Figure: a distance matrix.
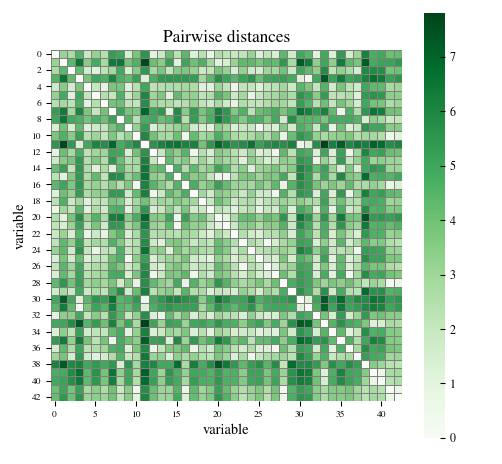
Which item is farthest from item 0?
38
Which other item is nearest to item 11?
30
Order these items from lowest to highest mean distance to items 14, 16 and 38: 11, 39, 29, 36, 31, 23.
23, 39, 36, 29, 31, 11
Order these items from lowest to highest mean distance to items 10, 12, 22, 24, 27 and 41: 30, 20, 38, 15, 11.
15, 20, 38, 30, 11
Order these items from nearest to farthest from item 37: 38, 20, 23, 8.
23, 20, 8, 38
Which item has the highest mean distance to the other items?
11
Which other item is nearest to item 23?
26
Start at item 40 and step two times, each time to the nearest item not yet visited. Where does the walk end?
33
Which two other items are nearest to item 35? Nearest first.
7, 14
